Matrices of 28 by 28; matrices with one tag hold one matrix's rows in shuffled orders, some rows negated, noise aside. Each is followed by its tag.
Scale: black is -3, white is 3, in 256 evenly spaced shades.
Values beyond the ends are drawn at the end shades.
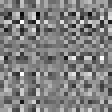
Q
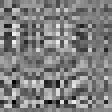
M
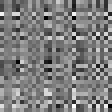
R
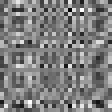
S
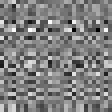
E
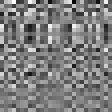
E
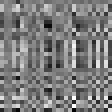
R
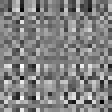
Q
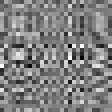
S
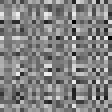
R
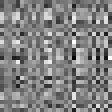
R
